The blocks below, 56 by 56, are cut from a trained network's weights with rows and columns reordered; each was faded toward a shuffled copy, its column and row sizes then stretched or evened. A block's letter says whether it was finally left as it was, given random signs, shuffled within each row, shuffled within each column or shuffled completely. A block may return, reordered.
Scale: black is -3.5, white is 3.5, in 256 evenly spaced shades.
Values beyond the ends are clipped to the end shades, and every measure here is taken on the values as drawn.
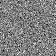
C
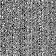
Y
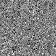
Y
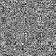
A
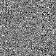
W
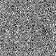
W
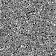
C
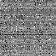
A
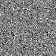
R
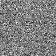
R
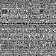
A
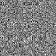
A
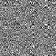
A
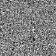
W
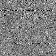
R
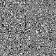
W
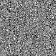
Y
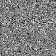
R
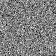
C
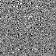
W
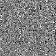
W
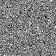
C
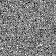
C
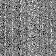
Y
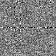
W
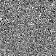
W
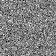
C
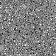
C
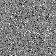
C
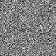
A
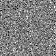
Y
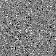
Y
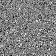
R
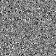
R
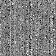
Y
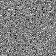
R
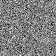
C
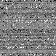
R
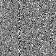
Y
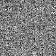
W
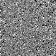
Y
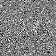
W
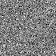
R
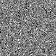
Y
